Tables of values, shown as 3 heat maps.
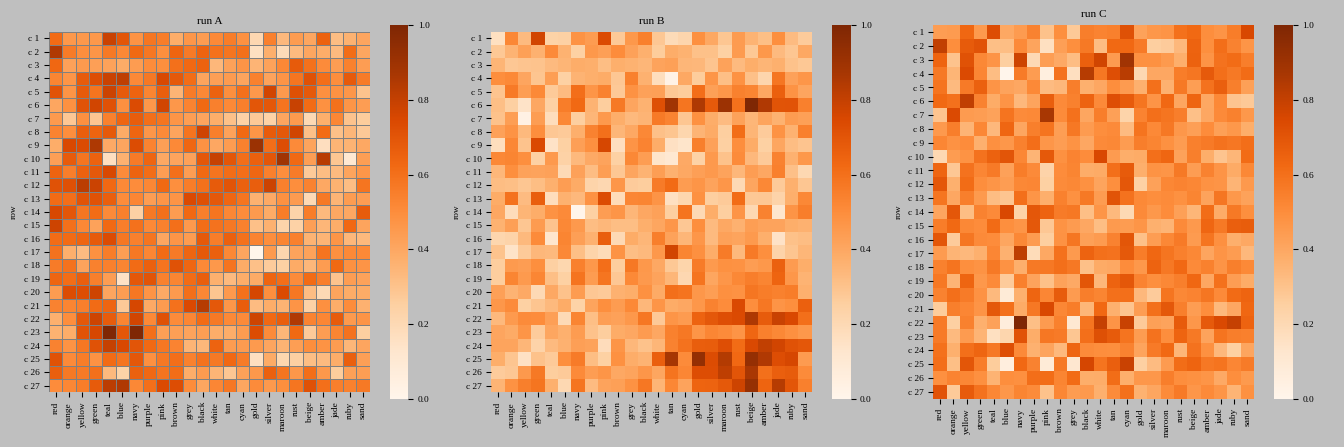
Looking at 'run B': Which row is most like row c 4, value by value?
c 10
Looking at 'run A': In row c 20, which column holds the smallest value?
amber
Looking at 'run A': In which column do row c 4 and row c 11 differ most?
beige
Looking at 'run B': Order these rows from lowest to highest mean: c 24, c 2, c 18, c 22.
c 2, c 18, c 24, c 22
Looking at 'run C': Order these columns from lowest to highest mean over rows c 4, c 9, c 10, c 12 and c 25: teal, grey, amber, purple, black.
grey, teal, purple, amber, black
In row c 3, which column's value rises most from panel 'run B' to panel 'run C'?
cyan
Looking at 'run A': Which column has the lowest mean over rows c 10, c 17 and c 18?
gold
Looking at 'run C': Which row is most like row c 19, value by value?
c 13
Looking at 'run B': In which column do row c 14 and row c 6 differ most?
beige
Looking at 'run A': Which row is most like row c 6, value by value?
c 22
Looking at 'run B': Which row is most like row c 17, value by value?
c 12
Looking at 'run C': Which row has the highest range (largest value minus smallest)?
c 22
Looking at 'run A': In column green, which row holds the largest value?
c 9
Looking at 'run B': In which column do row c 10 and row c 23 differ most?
tan
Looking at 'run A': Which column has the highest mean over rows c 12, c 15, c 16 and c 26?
red
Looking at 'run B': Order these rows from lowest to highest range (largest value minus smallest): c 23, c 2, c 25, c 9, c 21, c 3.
c 3, c 2, c 23, c 21, c 9, c 25
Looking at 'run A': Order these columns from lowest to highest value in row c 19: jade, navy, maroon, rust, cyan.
jade, cyan, rust, maroon, navy
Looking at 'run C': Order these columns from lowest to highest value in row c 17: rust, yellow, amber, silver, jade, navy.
yellow, amber, jade, rust, silver, navy
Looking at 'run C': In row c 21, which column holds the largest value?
pink
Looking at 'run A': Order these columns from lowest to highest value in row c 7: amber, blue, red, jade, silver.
silver, amber, red, jade, blue
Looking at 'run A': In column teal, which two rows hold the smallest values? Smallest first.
c 10, c 26
